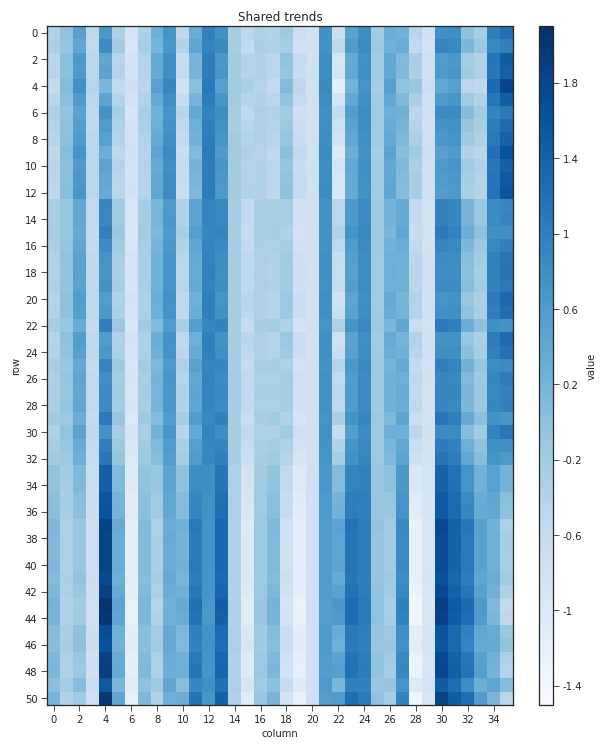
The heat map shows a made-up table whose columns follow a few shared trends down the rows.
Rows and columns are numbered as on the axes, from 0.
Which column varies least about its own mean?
20
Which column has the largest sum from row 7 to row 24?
35
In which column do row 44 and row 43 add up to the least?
28
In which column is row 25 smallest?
6
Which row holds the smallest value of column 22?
4
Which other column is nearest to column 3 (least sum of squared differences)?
15
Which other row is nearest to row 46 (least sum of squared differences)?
36
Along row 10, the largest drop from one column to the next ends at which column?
22
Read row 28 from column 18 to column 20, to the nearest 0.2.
-0.2 -0.8 -0.8
